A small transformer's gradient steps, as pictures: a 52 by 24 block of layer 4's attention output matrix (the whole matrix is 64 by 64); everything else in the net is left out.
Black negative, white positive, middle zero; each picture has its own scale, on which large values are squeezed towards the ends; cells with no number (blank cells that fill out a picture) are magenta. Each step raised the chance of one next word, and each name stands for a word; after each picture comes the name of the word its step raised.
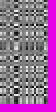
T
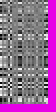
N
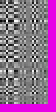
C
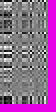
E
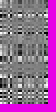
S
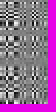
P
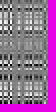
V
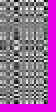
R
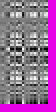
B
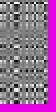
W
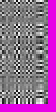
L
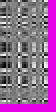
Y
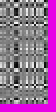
Y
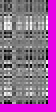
V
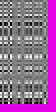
L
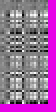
S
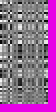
C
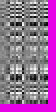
P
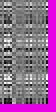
B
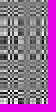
L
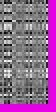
C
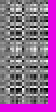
T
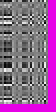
Y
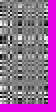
L
